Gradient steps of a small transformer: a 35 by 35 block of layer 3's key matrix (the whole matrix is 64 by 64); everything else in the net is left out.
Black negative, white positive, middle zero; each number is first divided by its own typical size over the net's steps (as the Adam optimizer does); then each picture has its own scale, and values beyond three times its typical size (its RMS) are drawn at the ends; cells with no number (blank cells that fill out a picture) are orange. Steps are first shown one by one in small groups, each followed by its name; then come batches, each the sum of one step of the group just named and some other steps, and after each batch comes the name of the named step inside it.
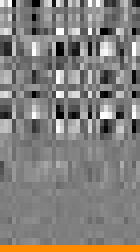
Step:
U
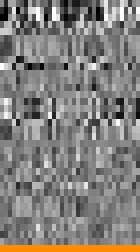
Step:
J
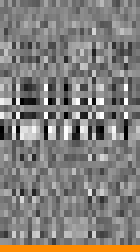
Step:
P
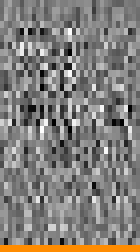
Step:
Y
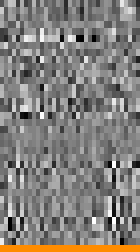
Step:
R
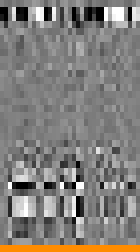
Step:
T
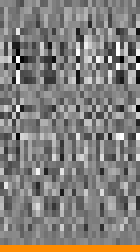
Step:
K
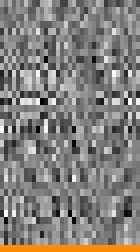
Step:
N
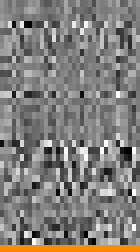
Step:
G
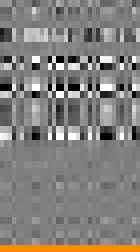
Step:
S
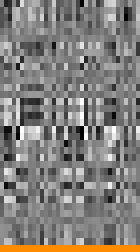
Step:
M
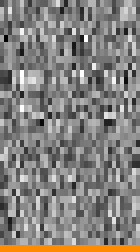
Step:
R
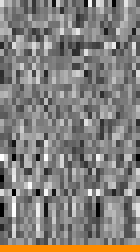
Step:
U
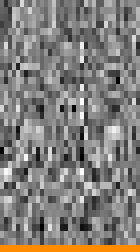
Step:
M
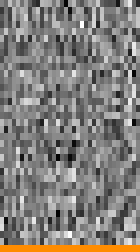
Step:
N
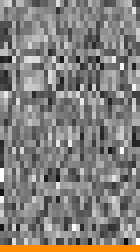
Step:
S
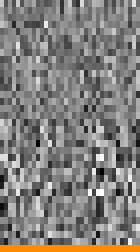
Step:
G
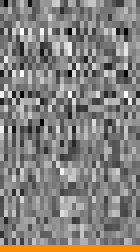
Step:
N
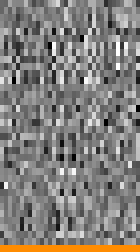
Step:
K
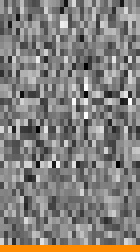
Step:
N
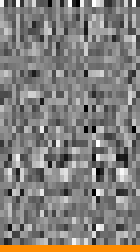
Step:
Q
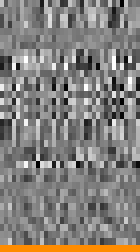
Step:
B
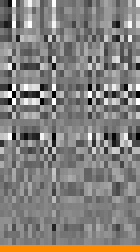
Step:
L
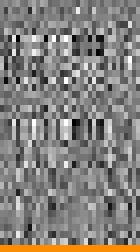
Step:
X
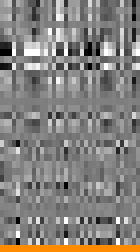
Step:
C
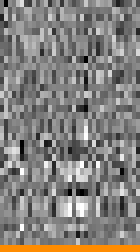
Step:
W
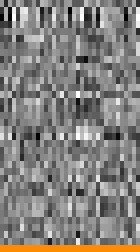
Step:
W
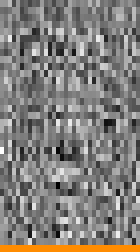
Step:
C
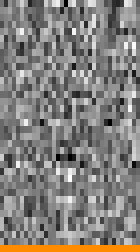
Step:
B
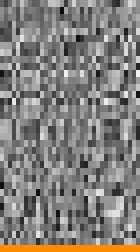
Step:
L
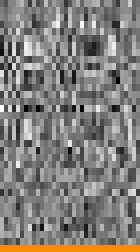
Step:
C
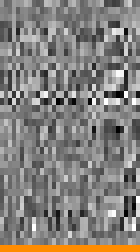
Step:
L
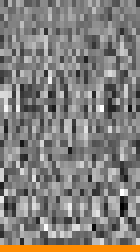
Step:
W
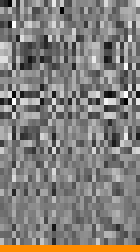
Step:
L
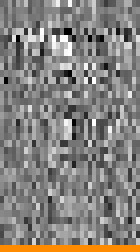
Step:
X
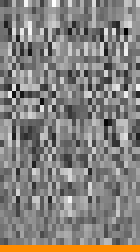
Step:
L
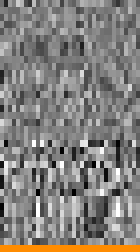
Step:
W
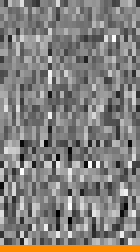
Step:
W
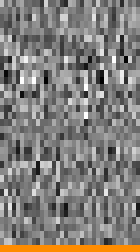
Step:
B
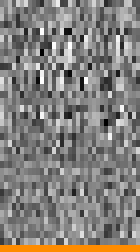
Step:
C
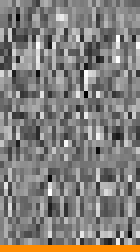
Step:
C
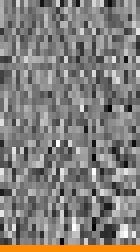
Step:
Q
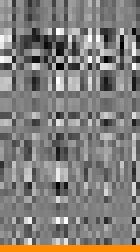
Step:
C
